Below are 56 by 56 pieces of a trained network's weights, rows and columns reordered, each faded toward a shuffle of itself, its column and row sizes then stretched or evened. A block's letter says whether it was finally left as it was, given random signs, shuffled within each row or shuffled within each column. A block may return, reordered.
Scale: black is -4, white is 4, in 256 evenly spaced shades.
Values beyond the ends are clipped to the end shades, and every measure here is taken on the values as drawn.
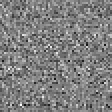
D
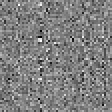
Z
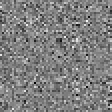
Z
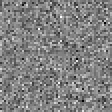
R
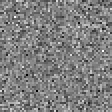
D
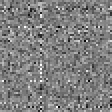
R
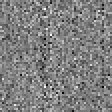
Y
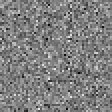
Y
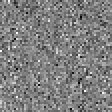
Y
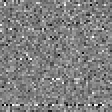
D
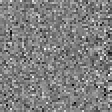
Y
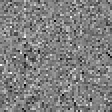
Y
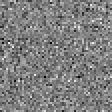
D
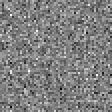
Y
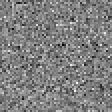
D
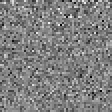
D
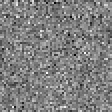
D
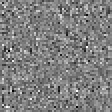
R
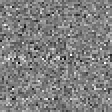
D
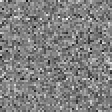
R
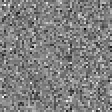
Y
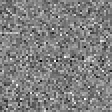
D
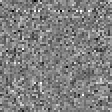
R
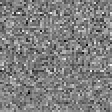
D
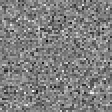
D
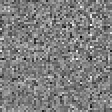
R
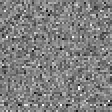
D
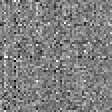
Z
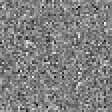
R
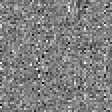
Y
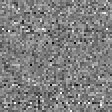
D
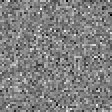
D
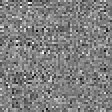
Z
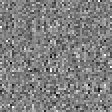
Z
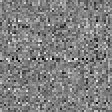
Z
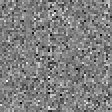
Y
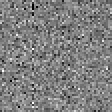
Y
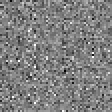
Y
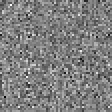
R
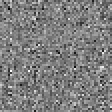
R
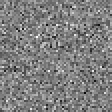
D
